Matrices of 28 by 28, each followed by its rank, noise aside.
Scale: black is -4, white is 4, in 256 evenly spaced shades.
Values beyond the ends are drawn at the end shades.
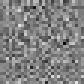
six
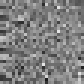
six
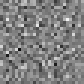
six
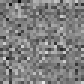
six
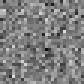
eight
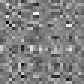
four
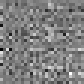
five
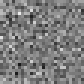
eight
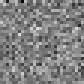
six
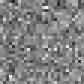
eight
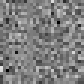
six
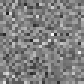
eight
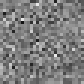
eight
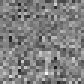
five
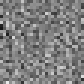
seven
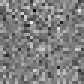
eight
